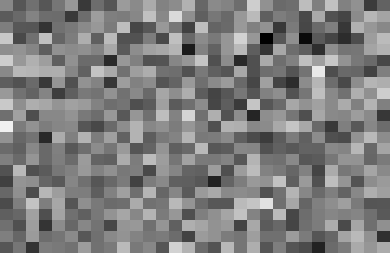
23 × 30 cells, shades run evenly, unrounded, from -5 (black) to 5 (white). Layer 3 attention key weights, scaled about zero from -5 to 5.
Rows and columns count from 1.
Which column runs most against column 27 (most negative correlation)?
30
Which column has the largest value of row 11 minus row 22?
15
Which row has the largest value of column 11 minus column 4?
13
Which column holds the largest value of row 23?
14
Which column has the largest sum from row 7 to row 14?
25
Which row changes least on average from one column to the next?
22
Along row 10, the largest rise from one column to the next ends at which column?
20
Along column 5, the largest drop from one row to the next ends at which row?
9
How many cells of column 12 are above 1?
7
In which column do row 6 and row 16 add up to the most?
26
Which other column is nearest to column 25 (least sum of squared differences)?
8
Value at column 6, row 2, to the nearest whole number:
-3
